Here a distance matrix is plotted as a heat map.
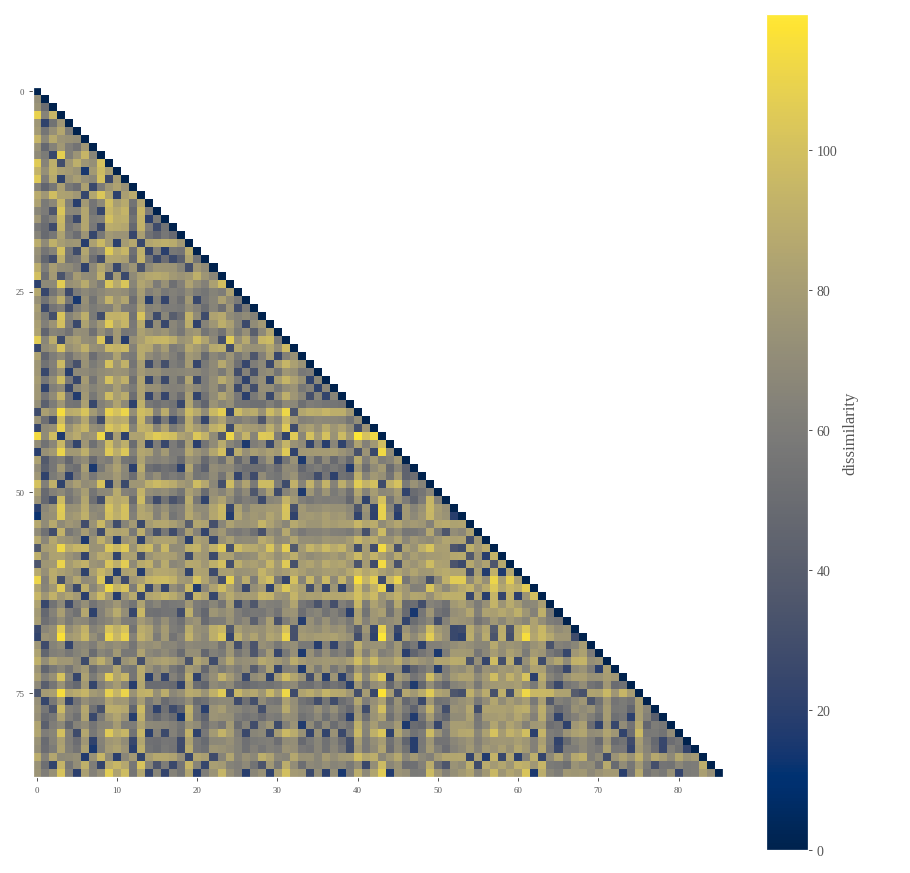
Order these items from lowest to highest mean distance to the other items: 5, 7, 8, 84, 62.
7, 5, 84, 8, 62
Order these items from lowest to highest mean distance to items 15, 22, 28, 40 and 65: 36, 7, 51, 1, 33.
51, 7, 1, 33, 36
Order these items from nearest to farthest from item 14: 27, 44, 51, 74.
44, 74, 51, 27
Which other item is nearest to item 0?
53
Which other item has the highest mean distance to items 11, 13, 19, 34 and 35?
40
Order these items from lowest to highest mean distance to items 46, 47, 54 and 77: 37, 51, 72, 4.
72, 51, 4, 37
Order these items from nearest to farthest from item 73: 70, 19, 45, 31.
70, 45, 19, 31
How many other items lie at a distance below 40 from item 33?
8
